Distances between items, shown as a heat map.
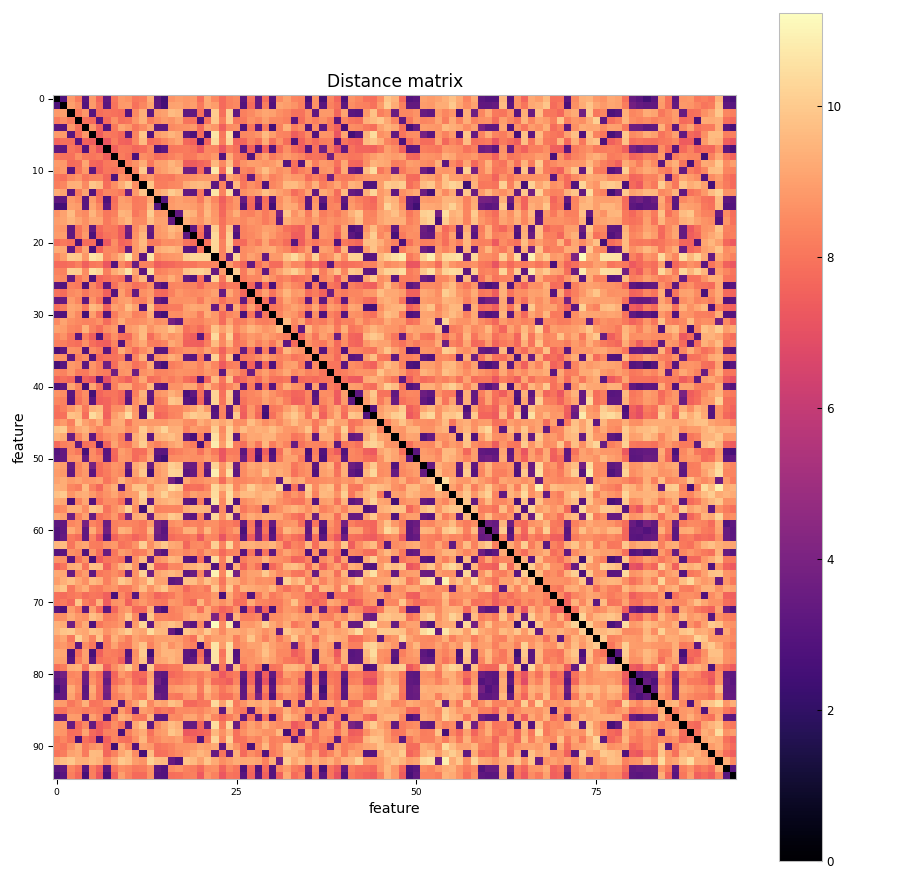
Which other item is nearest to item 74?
17
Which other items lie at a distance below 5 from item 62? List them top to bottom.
46, 55, 68
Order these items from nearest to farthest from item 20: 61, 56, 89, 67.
89, 61, 56, 67
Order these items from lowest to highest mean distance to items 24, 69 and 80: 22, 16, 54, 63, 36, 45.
63, 22, 16, 36, 45, 54
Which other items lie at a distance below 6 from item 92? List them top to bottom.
16, 17, 31, 53, 67, 74
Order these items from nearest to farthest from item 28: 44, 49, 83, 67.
49, 83, 44, 67
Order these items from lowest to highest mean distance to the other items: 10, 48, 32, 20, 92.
10, 20, 48, 32, 92
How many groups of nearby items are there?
9
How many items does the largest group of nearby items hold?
26
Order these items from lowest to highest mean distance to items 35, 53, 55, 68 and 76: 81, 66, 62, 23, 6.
62, 6, 81, 23, 66
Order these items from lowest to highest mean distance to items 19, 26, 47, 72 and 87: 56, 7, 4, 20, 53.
56, 7, 4, 20, 53
